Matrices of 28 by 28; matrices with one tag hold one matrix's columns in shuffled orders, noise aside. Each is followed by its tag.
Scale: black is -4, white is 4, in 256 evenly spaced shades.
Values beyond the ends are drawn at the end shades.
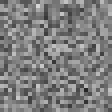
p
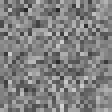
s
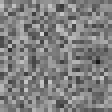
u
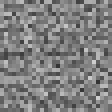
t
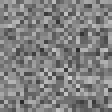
t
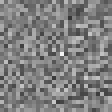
p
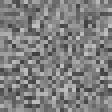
p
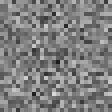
t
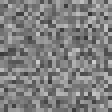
t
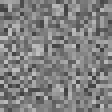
p
